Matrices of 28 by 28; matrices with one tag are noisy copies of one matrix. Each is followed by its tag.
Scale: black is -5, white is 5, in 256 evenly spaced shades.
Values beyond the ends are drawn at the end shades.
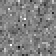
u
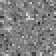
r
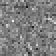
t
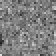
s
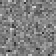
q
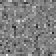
q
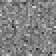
q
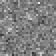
r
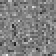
q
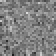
r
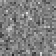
r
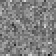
q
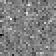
r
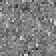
t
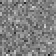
q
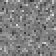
u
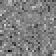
q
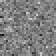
r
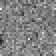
s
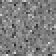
q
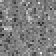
r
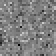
s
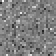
q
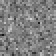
r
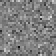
u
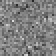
t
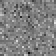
t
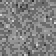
t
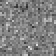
t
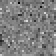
s
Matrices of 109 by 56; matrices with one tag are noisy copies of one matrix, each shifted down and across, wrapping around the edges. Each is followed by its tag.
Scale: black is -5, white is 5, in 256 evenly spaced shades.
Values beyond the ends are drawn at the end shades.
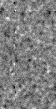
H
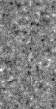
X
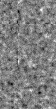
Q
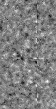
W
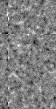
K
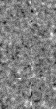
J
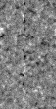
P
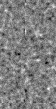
Q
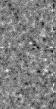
W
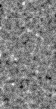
Q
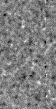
H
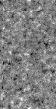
X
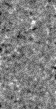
P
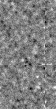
W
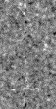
J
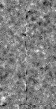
P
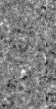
P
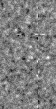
W
